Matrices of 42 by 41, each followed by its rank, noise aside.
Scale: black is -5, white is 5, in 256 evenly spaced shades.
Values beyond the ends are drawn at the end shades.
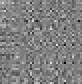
five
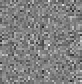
six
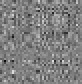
four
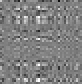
two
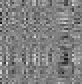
two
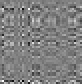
two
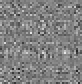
six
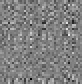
three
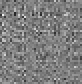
six
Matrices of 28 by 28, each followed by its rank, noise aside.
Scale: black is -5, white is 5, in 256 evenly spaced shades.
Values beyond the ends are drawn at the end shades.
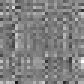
three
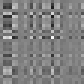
one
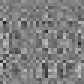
three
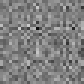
four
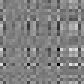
one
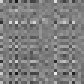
one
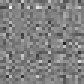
three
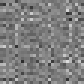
three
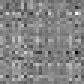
three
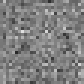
five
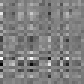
one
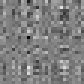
three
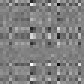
one
